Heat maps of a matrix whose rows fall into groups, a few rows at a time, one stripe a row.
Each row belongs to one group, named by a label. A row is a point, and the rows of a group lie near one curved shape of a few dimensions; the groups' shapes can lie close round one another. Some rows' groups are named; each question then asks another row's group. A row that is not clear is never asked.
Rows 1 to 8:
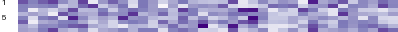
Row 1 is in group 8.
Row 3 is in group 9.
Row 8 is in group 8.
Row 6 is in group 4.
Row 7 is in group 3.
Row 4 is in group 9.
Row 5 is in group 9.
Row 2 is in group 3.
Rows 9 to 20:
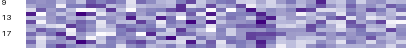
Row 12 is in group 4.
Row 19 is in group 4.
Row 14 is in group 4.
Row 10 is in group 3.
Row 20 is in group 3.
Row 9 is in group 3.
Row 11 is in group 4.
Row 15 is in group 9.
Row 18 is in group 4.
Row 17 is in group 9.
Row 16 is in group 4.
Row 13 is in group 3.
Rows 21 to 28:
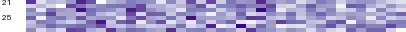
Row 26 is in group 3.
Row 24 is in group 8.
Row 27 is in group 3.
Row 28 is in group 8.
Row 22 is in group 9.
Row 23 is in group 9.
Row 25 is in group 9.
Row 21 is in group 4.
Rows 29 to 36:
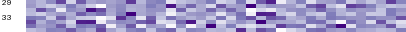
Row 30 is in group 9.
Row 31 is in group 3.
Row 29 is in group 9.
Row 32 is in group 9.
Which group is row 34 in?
4
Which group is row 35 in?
3
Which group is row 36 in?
3
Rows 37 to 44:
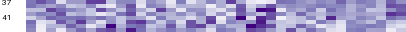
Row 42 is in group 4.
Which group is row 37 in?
3
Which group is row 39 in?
3
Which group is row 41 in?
3
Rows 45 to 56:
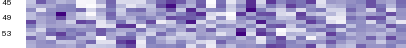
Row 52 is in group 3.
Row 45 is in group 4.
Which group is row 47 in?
9
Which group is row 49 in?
4
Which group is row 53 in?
3
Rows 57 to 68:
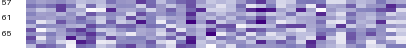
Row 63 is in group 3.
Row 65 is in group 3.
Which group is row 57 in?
4
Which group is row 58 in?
8
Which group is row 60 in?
3
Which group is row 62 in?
4
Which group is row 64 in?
4
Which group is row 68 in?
4
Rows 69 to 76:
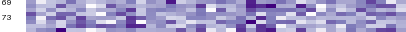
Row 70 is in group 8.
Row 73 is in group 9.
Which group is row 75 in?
9
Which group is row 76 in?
8
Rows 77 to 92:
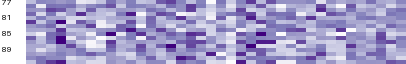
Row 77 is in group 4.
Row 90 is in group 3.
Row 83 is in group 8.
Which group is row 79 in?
8
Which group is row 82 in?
9
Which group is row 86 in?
9
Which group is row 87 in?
8
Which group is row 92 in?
8
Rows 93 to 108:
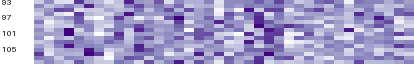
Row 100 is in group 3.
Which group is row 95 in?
8
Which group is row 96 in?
9
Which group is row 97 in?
4
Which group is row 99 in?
8
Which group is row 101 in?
8
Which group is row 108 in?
9
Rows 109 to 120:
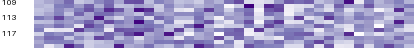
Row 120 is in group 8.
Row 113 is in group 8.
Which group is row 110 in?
3
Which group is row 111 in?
9
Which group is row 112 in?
3
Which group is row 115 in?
4
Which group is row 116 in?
8
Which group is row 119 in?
4
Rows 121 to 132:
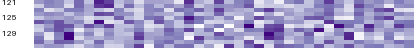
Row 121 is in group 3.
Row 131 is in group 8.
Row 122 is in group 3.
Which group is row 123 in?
4
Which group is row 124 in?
3
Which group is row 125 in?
4
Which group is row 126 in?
8
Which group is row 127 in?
3
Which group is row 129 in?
3
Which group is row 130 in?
3
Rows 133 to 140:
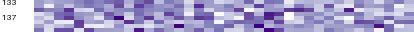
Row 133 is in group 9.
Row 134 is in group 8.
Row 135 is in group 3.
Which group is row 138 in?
9
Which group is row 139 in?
4
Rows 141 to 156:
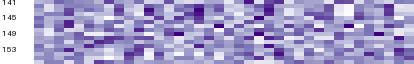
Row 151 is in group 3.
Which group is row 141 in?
3
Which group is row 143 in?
4
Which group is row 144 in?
4
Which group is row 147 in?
3
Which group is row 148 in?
8
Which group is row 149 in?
4
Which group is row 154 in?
9
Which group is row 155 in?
9
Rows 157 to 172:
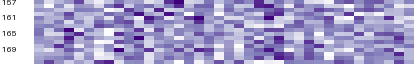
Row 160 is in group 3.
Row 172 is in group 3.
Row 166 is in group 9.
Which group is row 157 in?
4
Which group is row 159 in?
9
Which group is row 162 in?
3
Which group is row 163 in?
3
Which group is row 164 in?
9
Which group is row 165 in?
8
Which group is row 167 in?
8
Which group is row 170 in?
8
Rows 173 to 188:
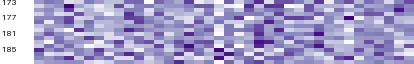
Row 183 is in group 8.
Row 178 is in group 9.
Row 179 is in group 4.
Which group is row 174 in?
8
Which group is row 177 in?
3
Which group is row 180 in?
9
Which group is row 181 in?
4
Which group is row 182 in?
4
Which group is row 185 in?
3
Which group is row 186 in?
8
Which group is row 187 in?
3
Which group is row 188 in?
4
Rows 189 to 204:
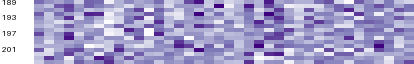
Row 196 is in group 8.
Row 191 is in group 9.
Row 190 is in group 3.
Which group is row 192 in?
4
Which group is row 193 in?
9
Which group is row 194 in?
9
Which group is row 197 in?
9
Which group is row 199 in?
4
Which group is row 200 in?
4
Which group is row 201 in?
8
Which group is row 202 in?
3
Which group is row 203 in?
3
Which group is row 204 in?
3
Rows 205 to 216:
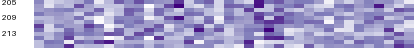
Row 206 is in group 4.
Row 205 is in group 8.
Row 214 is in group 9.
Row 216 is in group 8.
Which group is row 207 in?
8
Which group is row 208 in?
4
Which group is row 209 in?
4
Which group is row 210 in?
8
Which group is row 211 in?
4
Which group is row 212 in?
4
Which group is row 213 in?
9
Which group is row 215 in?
3
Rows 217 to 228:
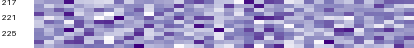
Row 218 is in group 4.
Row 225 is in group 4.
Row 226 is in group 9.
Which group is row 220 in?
9
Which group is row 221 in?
8
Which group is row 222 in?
3
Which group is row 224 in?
3
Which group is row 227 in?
8
